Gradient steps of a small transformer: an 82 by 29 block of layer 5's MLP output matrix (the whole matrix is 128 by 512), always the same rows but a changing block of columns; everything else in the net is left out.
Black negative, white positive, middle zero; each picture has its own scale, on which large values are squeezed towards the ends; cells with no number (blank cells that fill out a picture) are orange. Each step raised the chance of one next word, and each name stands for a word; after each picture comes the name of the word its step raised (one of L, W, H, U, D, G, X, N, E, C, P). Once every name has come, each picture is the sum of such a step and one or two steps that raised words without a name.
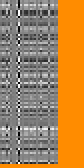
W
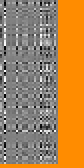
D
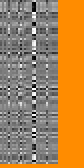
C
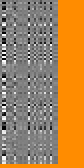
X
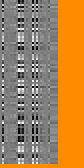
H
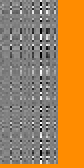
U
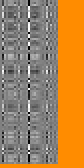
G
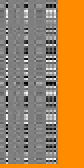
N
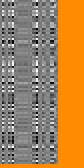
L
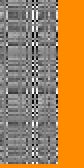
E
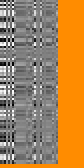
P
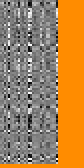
D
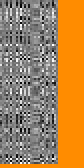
N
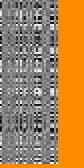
X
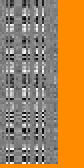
G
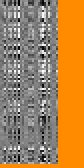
G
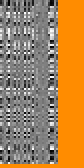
C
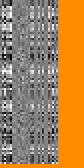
G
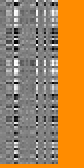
L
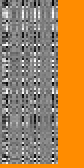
E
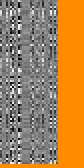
U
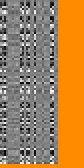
U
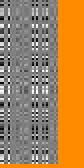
P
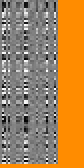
C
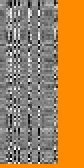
W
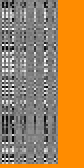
H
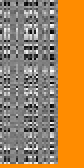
U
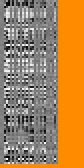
H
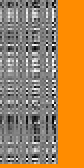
H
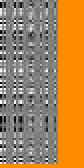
E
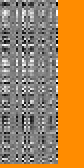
L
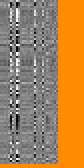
L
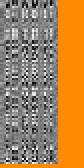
N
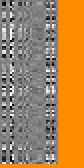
P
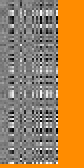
U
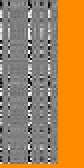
N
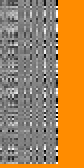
E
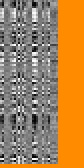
X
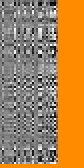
U
